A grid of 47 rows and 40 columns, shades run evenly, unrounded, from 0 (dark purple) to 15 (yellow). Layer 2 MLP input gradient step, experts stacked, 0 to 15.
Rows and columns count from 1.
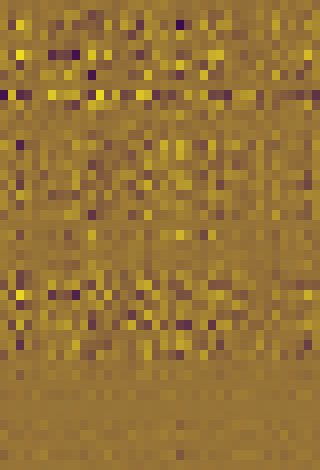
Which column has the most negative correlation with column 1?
32
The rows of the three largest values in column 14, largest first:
6, 30, 3
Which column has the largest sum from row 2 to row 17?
19
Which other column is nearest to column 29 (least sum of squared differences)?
40
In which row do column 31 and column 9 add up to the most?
10
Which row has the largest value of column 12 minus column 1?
11
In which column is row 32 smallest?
17
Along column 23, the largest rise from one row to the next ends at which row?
4
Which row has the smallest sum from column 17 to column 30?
33
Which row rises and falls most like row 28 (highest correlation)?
31
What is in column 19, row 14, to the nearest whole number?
9
